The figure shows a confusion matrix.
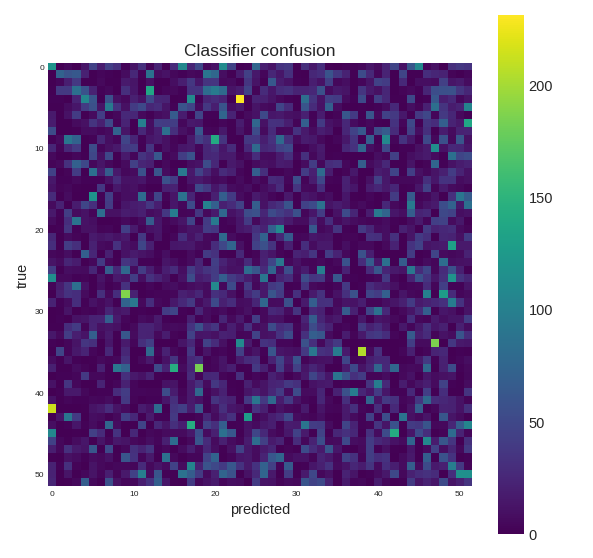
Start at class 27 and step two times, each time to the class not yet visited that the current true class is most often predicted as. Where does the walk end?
28
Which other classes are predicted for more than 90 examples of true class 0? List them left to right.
16, 21, 45
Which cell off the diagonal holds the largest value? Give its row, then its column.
4, 23
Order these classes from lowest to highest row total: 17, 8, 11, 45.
11, 8, 45, 17
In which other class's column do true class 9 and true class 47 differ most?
20
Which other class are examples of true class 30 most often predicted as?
40
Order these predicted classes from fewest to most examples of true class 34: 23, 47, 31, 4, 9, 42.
42, 9, 4, 31, 23, 47
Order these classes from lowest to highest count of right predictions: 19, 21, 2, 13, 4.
2, 19, 13, 21, 4
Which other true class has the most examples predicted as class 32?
35
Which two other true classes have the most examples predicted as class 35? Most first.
38, 26
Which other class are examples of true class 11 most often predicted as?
49
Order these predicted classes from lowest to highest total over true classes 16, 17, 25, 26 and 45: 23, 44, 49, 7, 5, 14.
14, 23, 7, 5, 44, 49
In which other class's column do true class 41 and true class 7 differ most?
51
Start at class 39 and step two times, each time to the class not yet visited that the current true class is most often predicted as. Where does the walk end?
37
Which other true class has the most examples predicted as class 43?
24
